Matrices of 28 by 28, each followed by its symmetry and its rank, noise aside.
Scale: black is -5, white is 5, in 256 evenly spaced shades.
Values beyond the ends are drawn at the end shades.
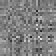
no symmetry, rank four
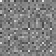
symmetric, rank four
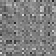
antisymmetric, rank four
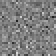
antisymmetric, rank six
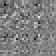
no symmetry, rank four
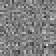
antisymmetric, rank six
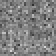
no symmetry, rank six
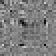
symmetric, rank three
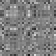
symmetric, rank three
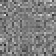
no symmetry, rank six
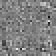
antisymmetric, rank six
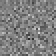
antisymmetric, rank six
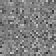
antisymmetric, rank six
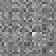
symmetric, rank four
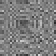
no symmetry, rank three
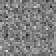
antisymmetric, rank six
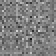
antisymmetric, rank four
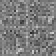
symmetric, rank six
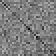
symmetric, rank six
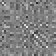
symmetric, rank four
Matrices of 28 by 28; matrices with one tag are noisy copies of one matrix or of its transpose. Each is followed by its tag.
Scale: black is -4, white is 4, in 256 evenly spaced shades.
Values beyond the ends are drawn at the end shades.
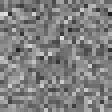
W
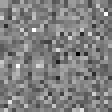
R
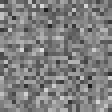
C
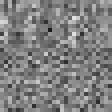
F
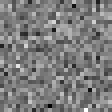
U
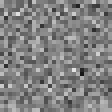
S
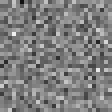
W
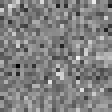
C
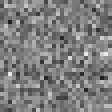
C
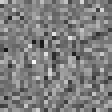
R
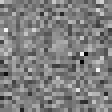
U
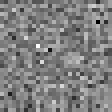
C
